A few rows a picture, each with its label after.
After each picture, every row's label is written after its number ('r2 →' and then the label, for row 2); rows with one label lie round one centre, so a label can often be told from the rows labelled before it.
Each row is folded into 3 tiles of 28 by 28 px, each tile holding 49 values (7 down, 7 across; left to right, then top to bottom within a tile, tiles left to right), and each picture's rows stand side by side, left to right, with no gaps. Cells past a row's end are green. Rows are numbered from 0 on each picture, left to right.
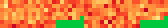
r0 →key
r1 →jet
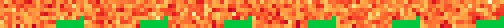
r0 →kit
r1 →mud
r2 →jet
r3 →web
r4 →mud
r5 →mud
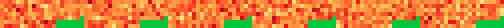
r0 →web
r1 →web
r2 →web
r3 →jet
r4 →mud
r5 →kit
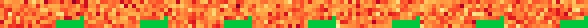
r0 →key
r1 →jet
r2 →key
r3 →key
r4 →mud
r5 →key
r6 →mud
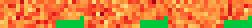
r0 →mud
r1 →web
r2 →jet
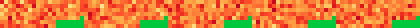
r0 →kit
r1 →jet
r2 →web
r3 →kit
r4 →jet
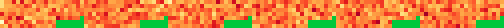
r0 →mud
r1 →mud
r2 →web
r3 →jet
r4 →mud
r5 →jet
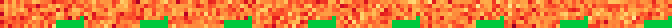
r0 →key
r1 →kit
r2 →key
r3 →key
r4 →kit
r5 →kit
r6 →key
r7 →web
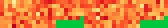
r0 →key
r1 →kit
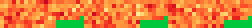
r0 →mud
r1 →key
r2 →jet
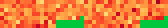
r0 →kit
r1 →key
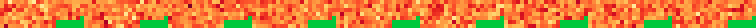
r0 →web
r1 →mud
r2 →kit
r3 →mud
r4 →jet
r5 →kit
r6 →mud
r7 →web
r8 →jet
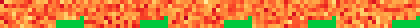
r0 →kit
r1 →jet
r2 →kit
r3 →jet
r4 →jet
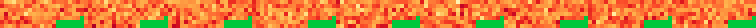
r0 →jet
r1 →web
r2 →web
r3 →jet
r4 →key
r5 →key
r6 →jet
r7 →jet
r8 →mud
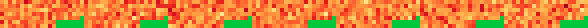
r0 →key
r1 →key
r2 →jet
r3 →key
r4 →web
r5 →jet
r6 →kit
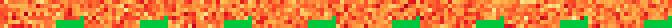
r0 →key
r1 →kit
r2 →mud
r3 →kit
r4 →key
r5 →kit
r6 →web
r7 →web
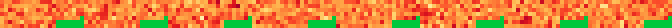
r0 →mud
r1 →kit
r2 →web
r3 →mud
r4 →key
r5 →jet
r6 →jet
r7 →key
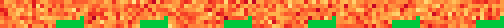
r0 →jet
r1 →kit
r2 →mud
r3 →kit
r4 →key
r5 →key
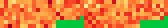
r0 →web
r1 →kit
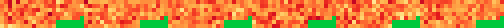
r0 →mud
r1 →kit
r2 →mud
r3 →mud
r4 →kit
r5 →kit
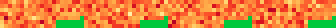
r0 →mud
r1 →jet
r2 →kit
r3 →kit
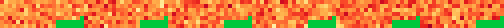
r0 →kit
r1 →kit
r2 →kit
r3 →kit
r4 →mud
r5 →web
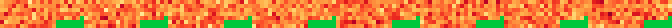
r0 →web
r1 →key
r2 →kit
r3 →jet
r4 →mud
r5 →mud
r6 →jet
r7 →mud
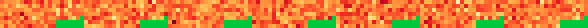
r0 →mud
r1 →mud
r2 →kit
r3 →jet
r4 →mud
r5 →kit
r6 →kit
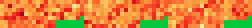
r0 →mud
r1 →key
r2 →key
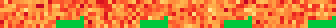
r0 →key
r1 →kit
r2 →jet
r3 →kit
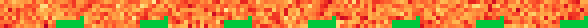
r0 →web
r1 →mud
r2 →mud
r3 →key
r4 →mud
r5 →key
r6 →jet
